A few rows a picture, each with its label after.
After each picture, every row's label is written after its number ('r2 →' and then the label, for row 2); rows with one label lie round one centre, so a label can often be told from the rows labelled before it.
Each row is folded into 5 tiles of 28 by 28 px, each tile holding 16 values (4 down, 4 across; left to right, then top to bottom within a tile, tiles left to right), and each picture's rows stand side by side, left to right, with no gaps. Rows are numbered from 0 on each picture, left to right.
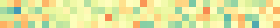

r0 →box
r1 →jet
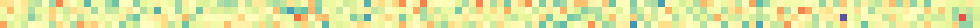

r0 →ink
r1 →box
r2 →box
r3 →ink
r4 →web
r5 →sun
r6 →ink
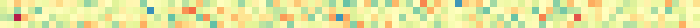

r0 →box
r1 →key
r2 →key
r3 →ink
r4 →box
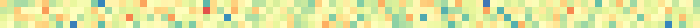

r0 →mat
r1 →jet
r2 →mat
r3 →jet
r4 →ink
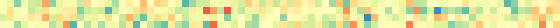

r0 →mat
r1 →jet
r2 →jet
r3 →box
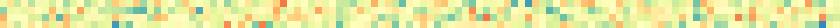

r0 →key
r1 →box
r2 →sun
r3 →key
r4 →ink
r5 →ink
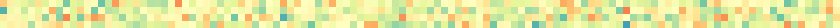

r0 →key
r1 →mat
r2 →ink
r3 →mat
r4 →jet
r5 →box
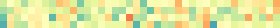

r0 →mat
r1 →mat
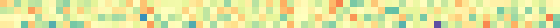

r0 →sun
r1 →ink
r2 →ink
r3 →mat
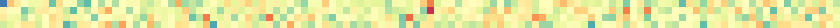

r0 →web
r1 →mat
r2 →mat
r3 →ink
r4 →jet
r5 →web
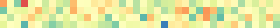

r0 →sun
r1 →mat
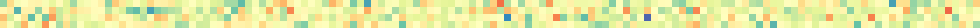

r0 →key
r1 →box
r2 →ink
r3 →jet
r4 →jet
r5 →mat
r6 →web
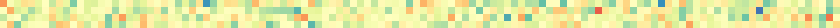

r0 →ink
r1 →key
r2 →box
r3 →jet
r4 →web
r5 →key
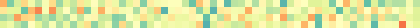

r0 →sun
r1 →web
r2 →web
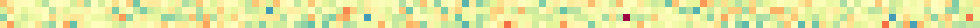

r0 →ink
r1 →key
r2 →jet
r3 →sun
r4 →key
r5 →sun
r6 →mat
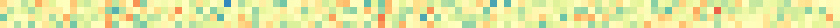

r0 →mat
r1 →web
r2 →web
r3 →ink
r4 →box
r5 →mat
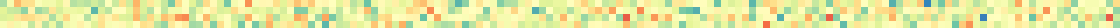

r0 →box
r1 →mat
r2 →box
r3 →ink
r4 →key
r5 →mat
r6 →web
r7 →mat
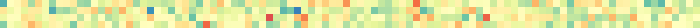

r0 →web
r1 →mat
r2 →box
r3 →key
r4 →web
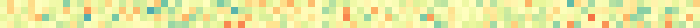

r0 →jet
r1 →box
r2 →jet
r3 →mat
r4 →mat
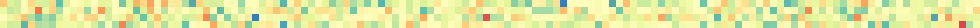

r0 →sun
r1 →jet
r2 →web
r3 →key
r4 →web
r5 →web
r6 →box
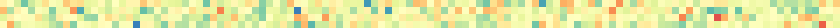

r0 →mat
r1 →sun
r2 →box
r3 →sun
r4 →ink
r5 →box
